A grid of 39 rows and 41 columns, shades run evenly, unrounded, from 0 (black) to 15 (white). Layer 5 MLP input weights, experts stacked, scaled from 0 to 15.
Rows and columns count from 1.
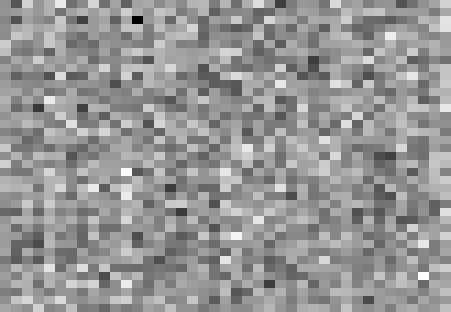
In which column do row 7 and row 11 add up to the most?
26
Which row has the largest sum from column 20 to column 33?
22
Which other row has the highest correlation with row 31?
14
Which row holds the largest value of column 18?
4
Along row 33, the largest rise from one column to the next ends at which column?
21
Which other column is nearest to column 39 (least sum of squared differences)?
11
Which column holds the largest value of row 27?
41
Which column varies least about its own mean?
1
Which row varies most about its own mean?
3
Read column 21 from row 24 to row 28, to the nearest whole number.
12 7 12 11 8
